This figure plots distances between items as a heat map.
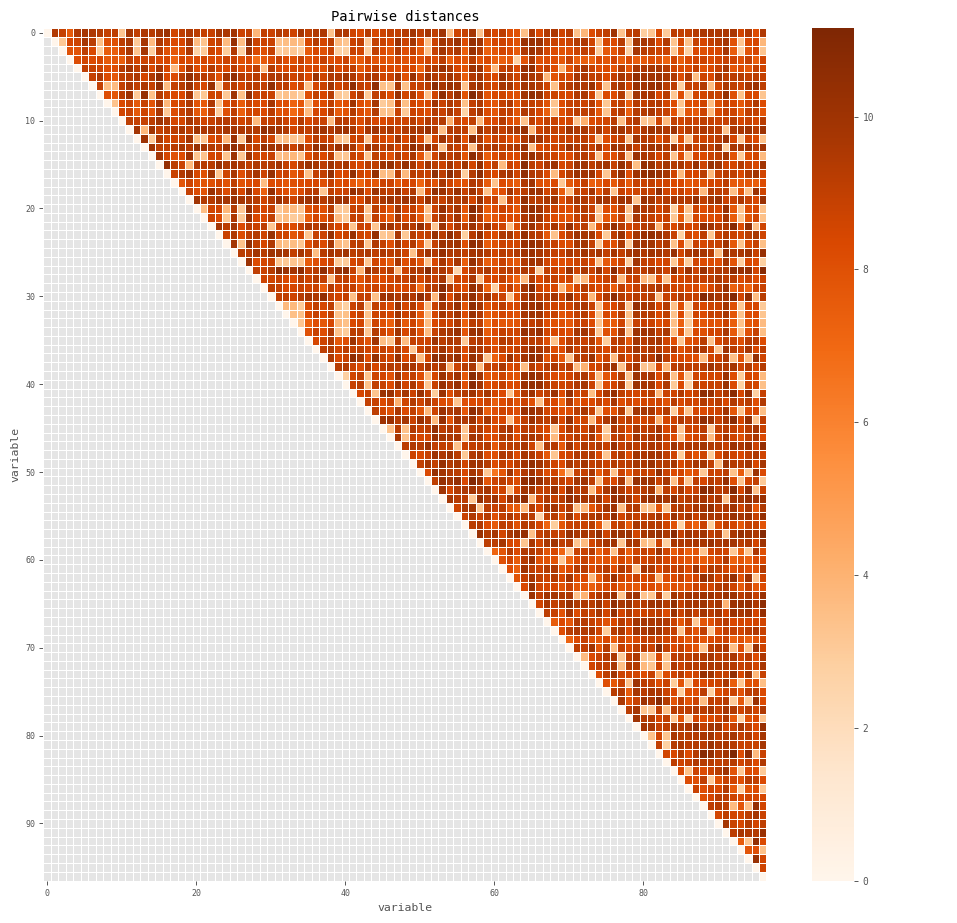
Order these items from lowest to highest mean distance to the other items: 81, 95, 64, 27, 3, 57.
3, 95, 81, 64, 27, 57
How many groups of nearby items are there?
12
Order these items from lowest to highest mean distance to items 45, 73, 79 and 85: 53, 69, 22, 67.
22, 69, 67, 53
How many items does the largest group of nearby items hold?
23
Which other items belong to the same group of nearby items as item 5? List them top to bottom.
67, 87
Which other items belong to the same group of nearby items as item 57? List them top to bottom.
11, 13, 53, 65, 91
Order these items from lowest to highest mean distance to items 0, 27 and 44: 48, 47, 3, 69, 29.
47, 3, 69, 29, 48
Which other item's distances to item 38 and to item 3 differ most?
63
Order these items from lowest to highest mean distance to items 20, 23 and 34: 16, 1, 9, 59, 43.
43, 1, 9, 16, 59
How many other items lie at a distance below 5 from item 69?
4
